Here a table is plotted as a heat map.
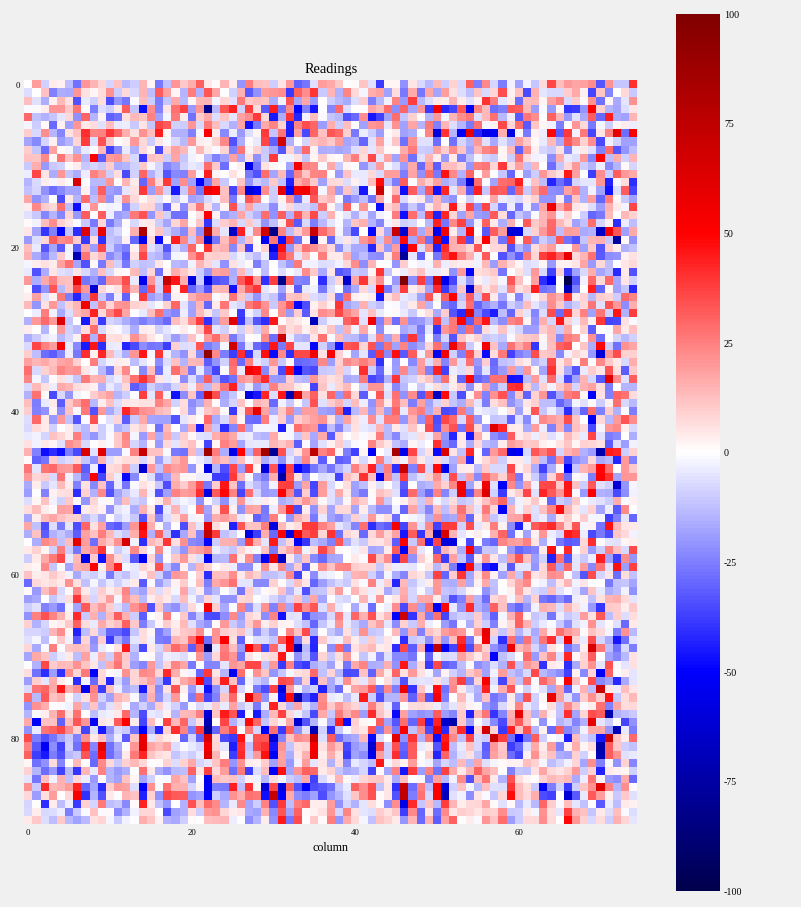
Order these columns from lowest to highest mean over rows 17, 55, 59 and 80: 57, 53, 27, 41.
27, 53, 41, 57
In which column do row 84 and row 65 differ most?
46
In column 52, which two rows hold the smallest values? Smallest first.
78, 56
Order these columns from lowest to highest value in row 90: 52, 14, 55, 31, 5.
5, 55, 14, 52, 31
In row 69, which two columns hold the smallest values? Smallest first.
22, 33
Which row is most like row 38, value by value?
55
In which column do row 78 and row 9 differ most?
8
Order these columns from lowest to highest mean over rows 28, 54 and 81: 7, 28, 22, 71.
28, 71, 7, 22
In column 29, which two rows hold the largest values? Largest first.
45, 18
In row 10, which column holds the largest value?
33
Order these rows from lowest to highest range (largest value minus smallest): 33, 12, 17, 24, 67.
17, 67, 12, 33, 24
